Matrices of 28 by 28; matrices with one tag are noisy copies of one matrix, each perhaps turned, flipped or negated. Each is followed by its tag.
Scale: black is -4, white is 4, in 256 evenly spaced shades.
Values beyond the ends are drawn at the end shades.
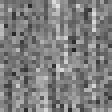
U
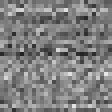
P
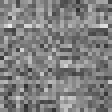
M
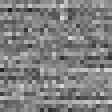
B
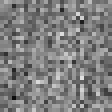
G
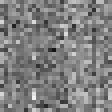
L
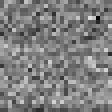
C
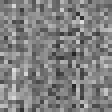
G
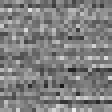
B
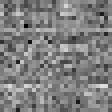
M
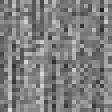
B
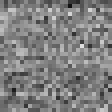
C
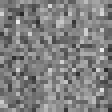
C
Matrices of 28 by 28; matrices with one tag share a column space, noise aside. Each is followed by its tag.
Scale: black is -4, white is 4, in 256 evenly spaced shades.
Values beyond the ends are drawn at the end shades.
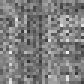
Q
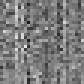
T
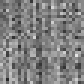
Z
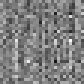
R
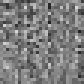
T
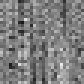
Z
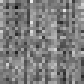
Z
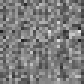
T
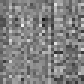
Q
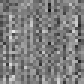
Q
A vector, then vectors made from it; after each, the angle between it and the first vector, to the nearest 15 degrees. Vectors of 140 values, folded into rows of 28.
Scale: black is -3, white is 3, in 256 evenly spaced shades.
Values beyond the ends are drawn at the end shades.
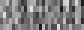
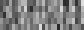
165 degrees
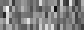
120 degrees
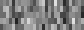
120 degrees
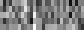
105 degrees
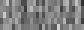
15 degrees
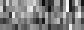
60 degrees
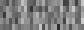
165 degrees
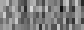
15 degrees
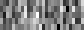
150 degrees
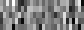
45 degrees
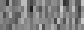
150 degrees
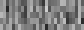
60 degrees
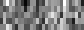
60 degrees
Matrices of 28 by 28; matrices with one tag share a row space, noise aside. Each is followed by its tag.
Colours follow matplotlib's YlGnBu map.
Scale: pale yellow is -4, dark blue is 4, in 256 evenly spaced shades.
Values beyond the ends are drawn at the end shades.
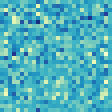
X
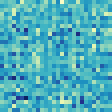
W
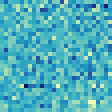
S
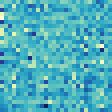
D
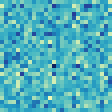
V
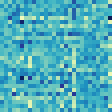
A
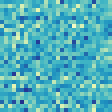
W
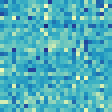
D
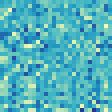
X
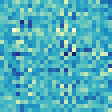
A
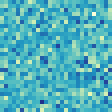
S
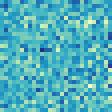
S
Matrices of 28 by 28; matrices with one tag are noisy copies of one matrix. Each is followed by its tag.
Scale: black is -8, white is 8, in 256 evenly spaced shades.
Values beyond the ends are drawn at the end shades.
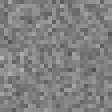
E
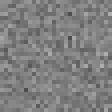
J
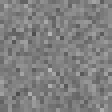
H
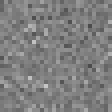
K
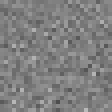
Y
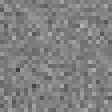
H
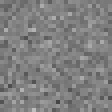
Y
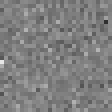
K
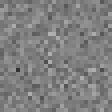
H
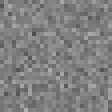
H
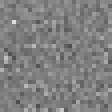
K
